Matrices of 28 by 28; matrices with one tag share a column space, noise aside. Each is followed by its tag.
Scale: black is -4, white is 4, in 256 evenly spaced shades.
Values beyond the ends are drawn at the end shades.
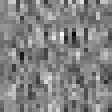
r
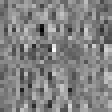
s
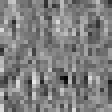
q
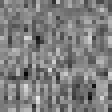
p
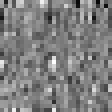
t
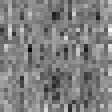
s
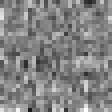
t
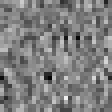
p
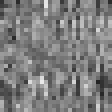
q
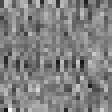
t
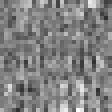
t
